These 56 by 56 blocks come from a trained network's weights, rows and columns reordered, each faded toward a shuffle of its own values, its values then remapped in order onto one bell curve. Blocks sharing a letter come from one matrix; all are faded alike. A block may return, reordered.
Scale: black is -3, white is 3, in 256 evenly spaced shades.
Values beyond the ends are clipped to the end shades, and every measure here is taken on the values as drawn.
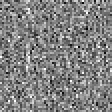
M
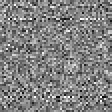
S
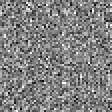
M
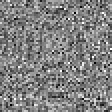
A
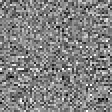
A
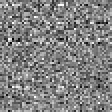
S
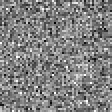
M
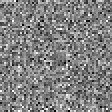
A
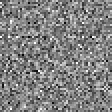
A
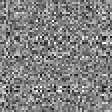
S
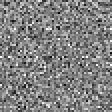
A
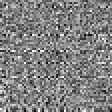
S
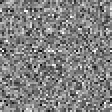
A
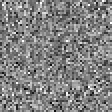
M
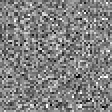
A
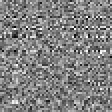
S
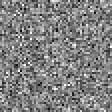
M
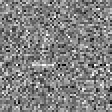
A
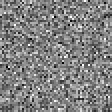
M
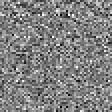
A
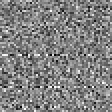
S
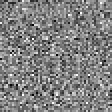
A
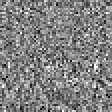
A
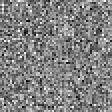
M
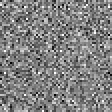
A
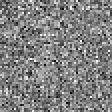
M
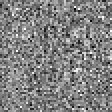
M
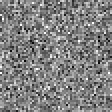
M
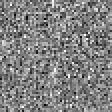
M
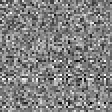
S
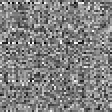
S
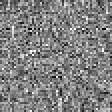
A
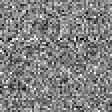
A
